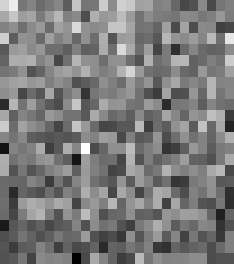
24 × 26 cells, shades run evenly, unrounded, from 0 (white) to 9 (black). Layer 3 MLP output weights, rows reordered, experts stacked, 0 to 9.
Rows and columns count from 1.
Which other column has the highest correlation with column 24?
19
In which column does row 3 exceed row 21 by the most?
18
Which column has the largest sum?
25
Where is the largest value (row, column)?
24, 9
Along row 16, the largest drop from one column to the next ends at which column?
15
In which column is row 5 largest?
20
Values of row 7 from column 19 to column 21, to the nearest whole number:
5 4 5
